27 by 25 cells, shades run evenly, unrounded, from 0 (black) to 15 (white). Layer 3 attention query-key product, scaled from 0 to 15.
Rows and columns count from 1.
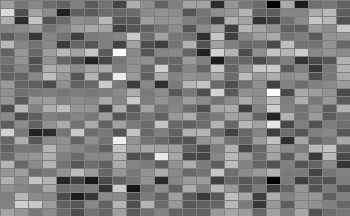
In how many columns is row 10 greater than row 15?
16
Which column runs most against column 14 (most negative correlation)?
20
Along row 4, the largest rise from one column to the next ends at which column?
18
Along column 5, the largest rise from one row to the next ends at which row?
7
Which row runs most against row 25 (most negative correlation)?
17
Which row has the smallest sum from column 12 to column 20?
23
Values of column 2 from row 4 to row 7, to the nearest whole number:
8 7 8 9
